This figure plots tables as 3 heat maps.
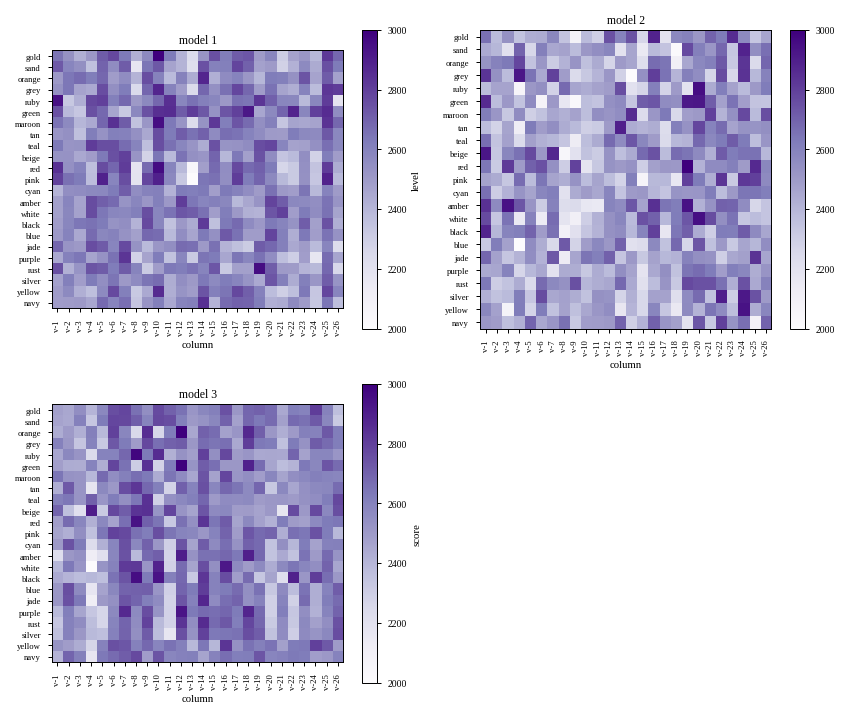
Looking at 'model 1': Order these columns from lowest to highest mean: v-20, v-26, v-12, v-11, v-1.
v-26, v-11, v-12, v-1, v-20
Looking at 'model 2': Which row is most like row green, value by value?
white
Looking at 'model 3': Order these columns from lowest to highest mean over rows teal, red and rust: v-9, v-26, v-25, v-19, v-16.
v-19, v-25, v-16, v-26, v-9
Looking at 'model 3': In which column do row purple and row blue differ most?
v-18
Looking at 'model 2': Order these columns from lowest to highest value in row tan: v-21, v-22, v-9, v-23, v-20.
v-9, v-23, v-21, v-22, v-20
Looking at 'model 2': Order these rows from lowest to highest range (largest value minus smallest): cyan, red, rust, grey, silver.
cyan, rust, silver, red, grey
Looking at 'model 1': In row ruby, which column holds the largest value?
v-1
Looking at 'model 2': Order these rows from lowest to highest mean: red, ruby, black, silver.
ruby, silver, black, red
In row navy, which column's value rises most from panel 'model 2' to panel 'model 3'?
v-19
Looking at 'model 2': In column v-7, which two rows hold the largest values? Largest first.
beige, grey
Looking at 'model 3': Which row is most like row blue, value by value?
jade
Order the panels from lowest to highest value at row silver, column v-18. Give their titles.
model 2, model 1, model 3
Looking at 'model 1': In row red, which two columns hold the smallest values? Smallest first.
v-13, v-8
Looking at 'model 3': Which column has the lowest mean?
v-4
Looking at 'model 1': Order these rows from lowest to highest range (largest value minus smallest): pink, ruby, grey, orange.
orange, grey, ruby, pink
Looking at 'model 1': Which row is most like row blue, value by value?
silver
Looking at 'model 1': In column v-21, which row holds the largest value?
white
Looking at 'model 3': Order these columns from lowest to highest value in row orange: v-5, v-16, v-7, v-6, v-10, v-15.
v-10, v-5, v-16, v-7, v-15, v-6
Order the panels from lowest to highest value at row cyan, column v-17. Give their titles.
model 2, model 3, model 1
